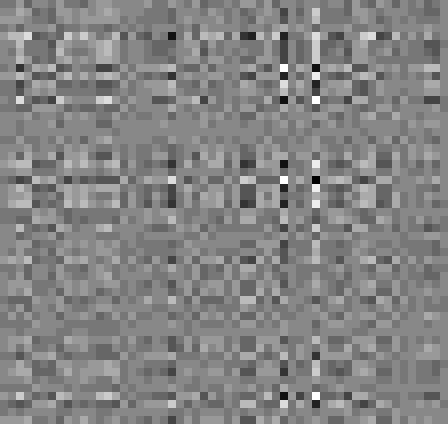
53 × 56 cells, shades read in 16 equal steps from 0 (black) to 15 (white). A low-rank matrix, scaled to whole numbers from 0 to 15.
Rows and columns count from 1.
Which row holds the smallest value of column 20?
13
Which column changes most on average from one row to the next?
40
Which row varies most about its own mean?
5
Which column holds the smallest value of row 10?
36
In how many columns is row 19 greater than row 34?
29
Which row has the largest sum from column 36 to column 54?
9
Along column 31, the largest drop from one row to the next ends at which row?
24
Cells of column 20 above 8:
9
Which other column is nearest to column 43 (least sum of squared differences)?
48
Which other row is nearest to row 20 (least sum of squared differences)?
44
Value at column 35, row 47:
9
